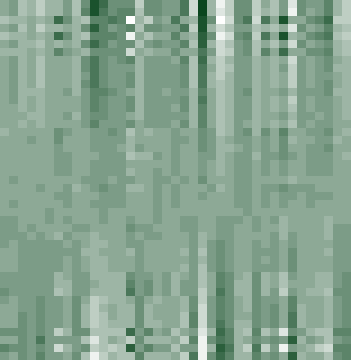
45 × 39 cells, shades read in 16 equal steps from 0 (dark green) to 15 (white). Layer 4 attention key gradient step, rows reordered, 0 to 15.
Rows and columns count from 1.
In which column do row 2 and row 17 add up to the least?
23
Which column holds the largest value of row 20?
15
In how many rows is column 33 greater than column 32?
25
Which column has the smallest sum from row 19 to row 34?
33
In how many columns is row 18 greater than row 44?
20
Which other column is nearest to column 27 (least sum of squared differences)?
14
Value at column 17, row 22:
8
